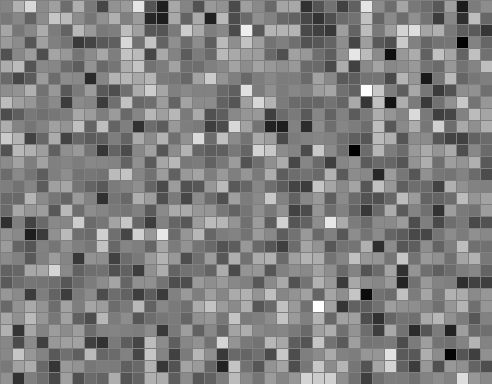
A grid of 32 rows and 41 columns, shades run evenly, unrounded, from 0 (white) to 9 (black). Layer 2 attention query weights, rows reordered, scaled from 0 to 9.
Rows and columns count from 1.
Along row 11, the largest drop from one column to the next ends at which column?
20
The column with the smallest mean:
27
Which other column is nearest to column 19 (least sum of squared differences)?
5
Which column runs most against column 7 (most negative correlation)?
26
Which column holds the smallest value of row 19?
28
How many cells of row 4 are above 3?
36
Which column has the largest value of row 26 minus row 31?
29
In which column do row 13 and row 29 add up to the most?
9
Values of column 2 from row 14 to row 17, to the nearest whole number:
3 4 5 5
